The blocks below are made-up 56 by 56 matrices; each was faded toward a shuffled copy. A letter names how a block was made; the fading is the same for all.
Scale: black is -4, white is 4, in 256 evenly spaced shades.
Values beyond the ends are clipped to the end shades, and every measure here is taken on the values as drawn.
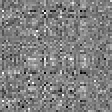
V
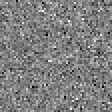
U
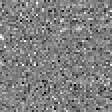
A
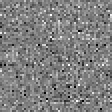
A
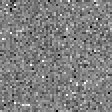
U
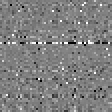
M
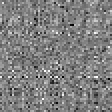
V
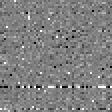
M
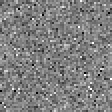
U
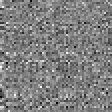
V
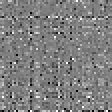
M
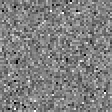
U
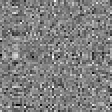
V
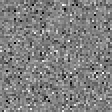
A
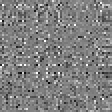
M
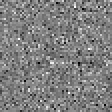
A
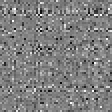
M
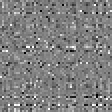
M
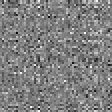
V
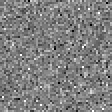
U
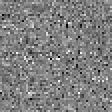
A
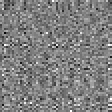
V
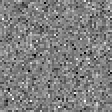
U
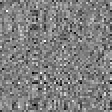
V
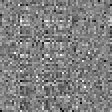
V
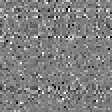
M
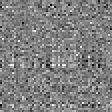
V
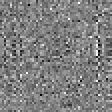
V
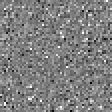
A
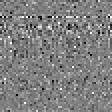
M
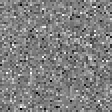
A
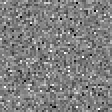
U
